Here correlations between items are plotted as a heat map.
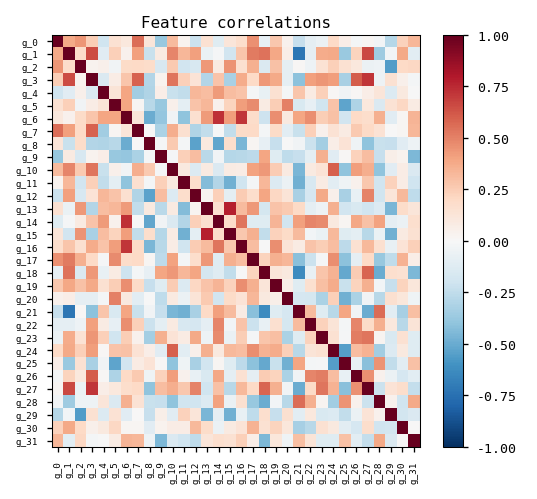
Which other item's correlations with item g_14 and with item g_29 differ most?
g_6
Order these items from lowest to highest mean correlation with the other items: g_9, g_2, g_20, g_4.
g_9, g_20, g_4, g_2
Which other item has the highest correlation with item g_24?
g_10
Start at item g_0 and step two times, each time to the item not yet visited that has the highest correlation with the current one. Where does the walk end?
g_3
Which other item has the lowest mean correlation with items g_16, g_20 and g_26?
g_25
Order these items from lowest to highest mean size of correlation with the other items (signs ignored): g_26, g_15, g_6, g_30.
g_30, g_26, g_15, g_6
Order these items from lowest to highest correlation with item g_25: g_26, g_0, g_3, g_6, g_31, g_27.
g_27, g_3, g_6, g_26, g_0, g_31
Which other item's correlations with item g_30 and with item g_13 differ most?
g_15
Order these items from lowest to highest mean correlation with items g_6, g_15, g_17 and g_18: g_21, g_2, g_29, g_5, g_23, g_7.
g_29, g_21, g_7, g_23, g_2, g_5
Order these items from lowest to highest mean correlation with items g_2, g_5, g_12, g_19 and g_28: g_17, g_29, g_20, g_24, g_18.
g_29, g_18, g_20, g_24, g_17
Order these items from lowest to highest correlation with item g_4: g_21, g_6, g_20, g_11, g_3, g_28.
g_11, g_3, g_20, g_28, g_21, g_6
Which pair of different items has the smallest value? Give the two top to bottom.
g_1, g_21
